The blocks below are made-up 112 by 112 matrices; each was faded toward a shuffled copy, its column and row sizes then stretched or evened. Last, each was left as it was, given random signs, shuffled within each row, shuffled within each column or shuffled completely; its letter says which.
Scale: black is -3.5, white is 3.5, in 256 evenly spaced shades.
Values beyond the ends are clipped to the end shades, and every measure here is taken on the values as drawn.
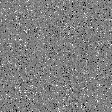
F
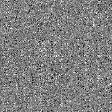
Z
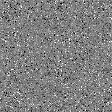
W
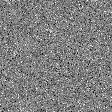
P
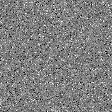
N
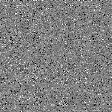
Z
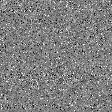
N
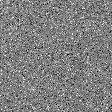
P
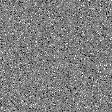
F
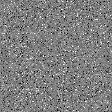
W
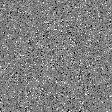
F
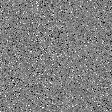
F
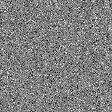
F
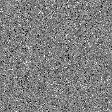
F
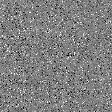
W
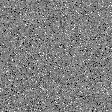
P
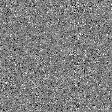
W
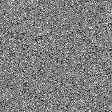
F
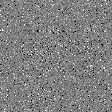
Z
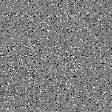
Z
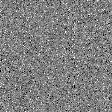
F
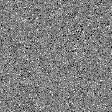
F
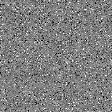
Z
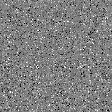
Z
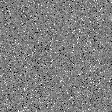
F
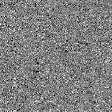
Z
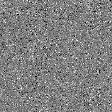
W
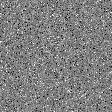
P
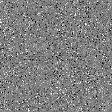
Z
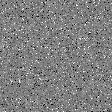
N
